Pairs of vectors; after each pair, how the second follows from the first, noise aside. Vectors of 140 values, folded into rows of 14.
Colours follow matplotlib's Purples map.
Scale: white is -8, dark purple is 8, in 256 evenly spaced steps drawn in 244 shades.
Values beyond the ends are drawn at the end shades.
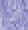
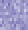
sign-scrambled.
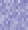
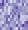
wrapped around, negated, scaled up.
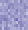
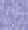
wrapped around, shrunk.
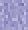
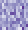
wrapped around, negated, scaled up.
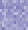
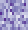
wrapped around, negated, scaled up.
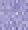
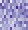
reversed, negated, scaled up.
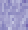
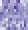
reversed, negated, scaled up.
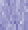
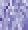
reversed, negated, scaled up.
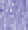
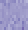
wrapped around, negated, partly zeroed.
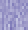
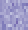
sign-scrambled.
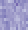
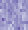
reversed, negated.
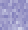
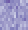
reversed, negated.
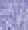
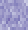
sign-scrambled.
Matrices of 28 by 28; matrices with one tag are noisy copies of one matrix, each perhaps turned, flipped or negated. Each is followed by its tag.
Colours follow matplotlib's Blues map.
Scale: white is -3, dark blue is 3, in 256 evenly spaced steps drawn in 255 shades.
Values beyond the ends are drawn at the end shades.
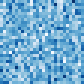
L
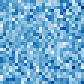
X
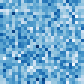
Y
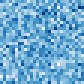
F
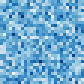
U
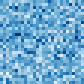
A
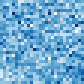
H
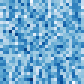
L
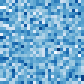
F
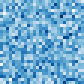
U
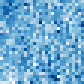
H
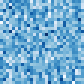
L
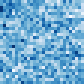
H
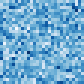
A
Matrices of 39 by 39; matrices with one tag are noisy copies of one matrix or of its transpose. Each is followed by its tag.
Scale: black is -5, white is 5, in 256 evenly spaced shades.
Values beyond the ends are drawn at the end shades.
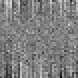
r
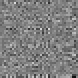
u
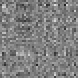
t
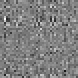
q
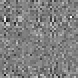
q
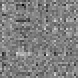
t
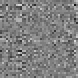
q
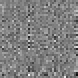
u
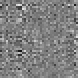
q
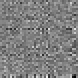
u
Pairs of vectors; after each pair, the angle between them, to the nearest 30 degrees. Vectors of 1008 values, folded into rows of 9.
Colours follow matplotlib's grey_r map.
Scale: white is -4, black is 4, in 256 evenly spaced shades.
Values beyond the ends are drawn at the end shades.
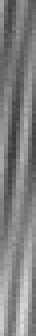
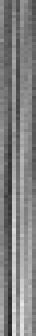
60 degrees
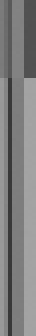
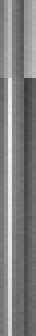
150 degrees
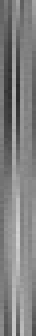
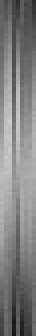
120 degrees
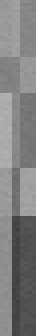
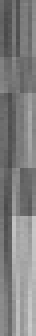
150 degrees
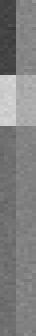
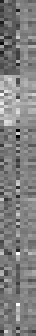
60 degrees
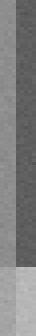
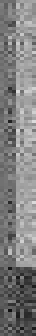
150 degrees
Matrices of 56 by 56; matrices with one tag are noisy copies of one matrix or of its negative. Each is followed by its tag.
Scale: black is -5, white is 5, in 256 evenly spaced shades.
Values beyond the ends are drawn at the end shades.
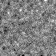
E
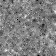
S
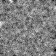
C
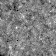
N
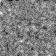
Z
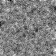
C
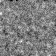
Z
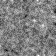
S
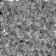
Z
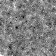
N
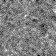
S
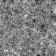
S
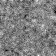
S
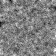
C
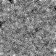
C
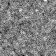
E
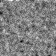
Z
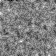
Z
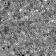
E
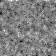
Z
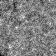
N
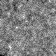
N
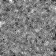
C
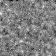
Z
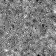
S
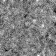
S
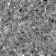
E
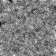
C
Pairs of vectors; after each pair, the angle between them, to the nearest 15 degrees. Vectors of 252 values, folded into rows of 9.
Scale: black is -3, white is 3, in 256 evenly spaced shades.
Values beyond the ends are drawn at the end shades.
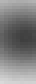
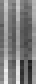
75 degrees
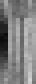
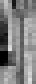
30 degrees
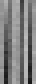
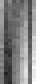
60 degrees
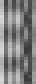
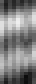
75 degrees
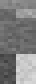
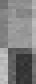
135 degrees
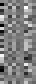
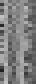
45 degrees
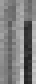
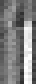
165 degrees
